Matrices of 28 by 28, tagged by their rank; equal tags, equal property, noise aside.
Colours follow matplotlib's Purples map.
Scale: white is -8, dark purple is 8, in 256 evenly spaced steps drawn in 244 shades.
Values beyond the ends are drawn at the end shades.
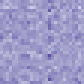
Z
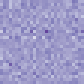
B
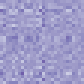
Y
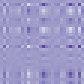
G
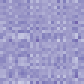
Y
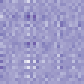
Y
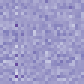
Z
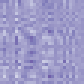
Y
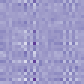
G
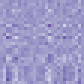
Y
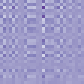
G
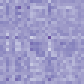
Y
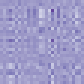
Y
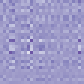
Y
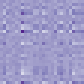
G
